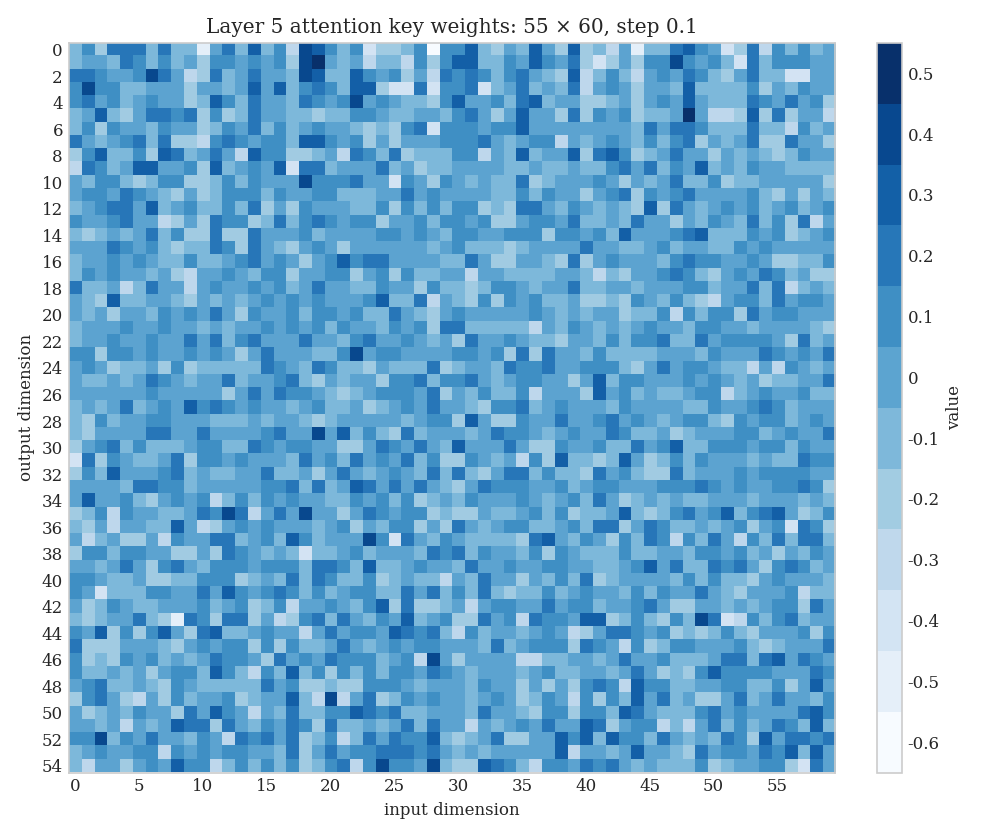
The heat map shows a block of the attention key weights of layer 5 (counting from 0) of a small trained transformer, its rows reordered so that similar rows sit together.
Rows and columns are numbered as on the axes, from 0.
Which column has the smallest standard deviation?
15
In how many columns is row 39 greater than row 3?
31
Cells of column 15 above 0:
23
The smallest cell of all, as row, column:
0, 28
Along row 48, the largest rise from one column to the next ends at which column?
44
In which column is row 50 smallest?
14
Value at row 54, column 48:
-0.1
